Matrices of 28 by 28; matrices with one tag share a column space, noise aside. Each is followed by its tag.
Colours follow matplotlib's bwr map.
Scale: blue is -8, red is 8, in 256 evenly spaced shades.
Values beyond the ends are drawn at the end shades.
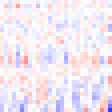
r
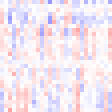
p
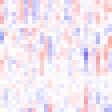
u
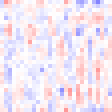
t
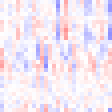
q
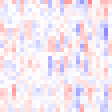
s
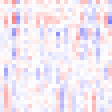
p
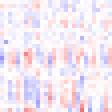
r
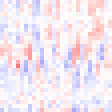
q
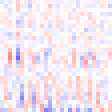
r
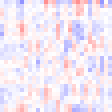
s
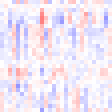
p
